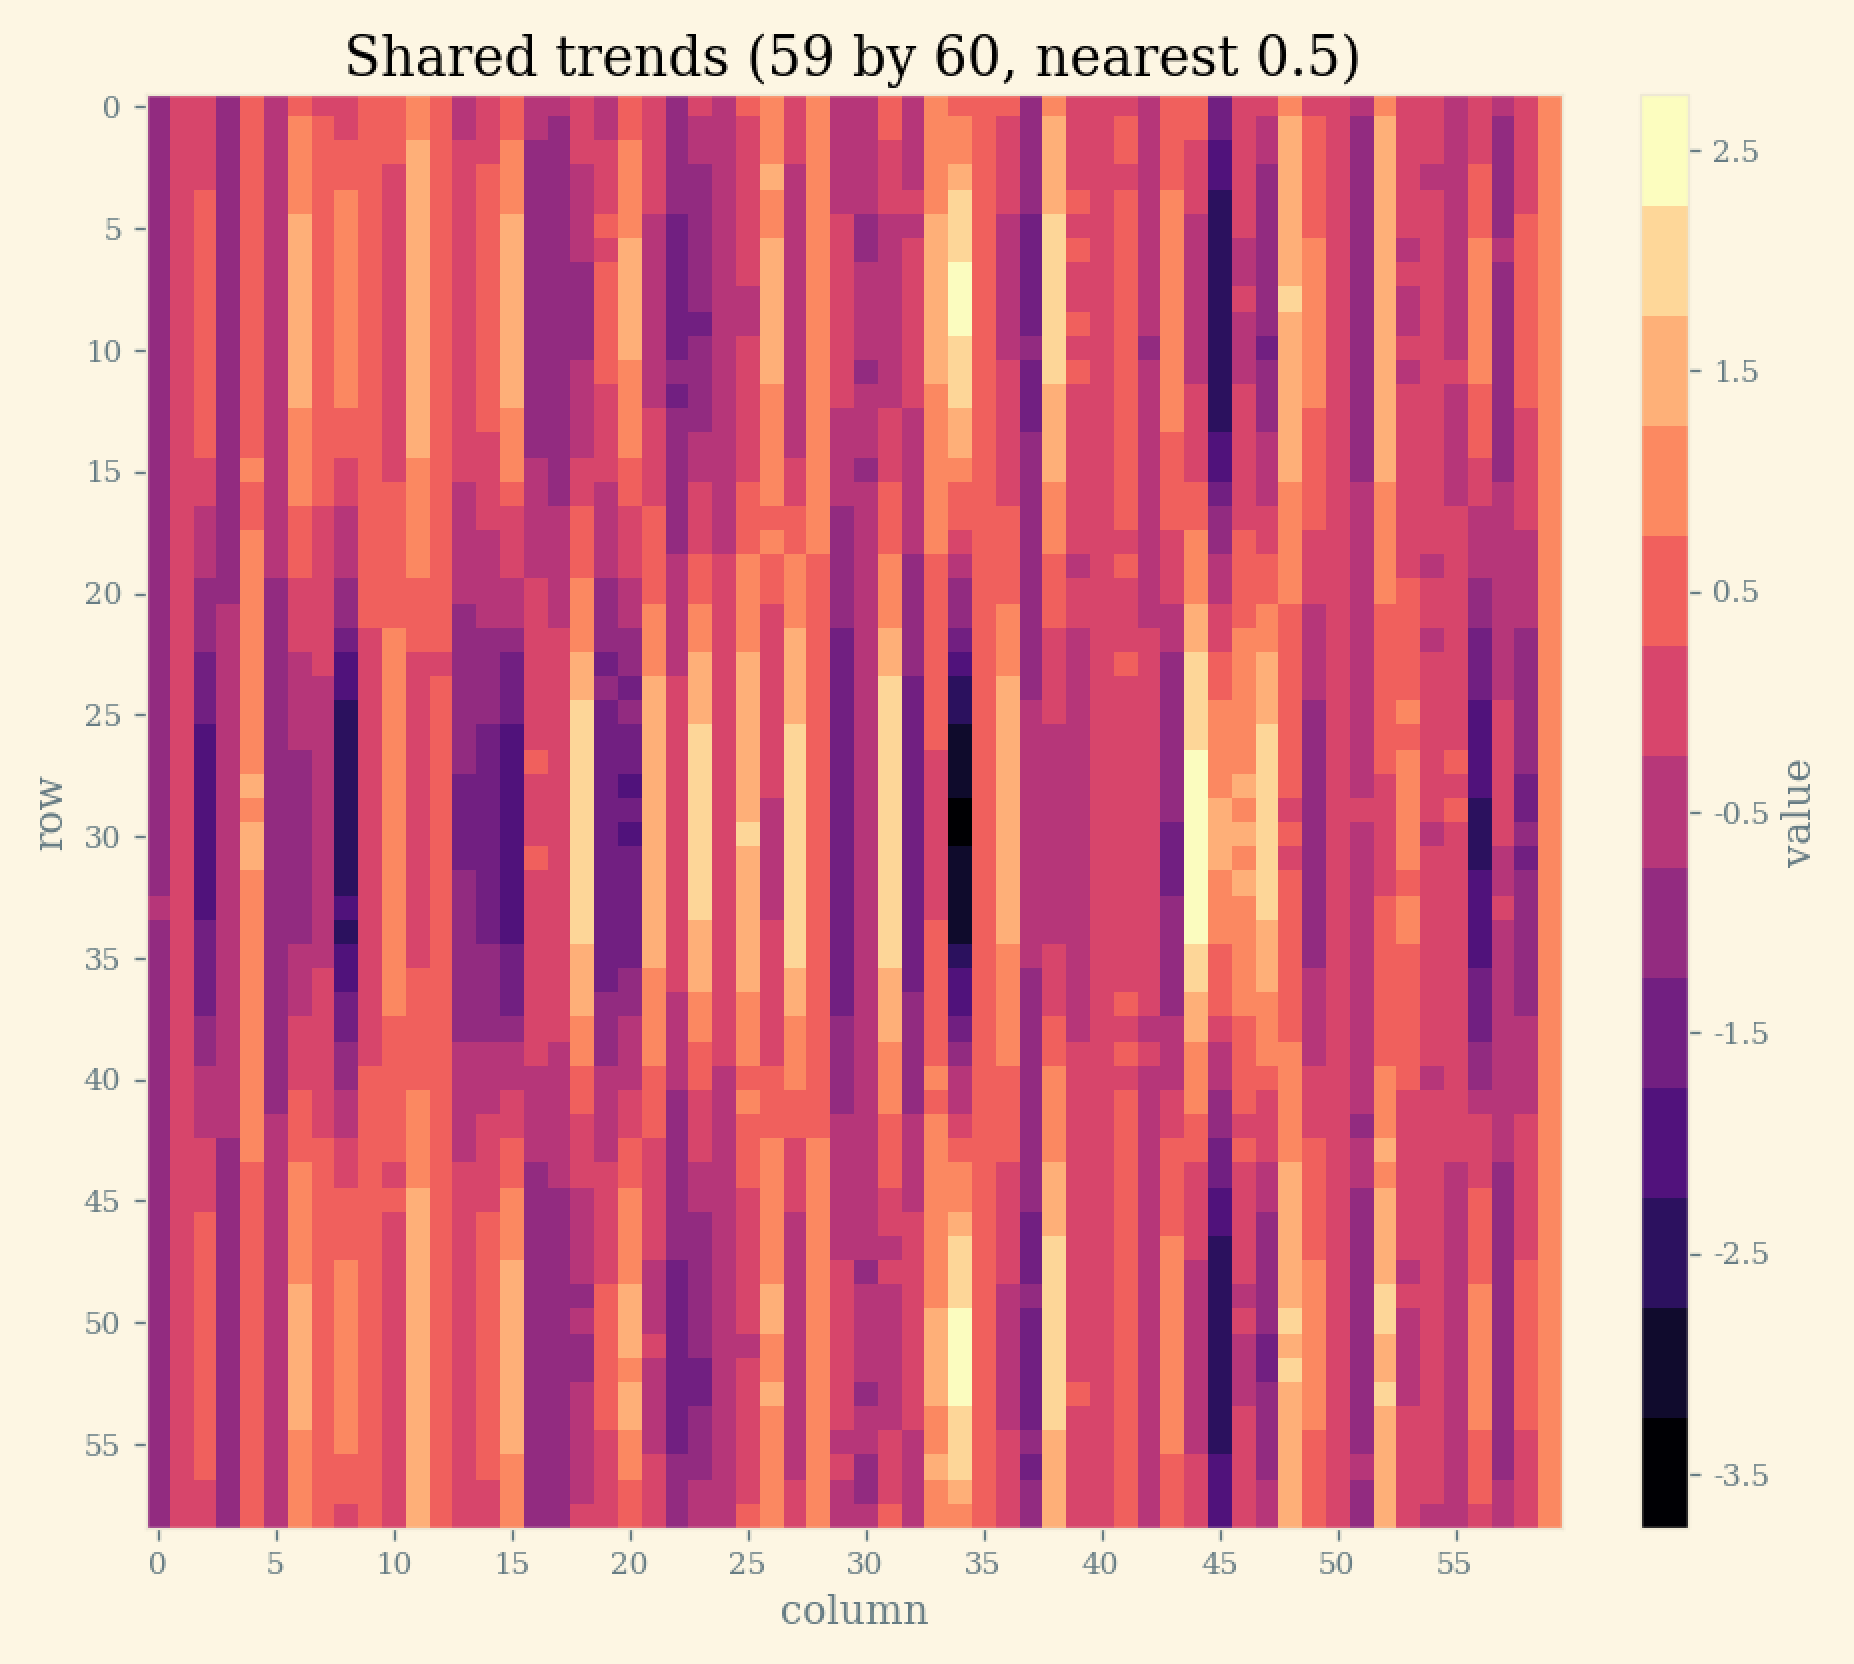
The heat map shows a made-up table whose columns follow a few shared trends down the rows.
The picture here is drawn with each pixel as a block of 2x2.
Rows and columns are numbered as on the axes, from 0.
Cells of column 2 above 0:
22
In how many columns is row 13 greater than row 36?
27
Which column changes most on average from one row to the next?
34
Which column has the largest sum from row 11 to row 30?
44
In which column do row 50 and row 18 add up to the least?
45
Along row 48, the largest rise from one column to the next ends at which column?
38
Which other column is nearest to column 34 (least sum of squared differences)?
15
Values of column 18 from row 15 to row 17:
0 0 0.5
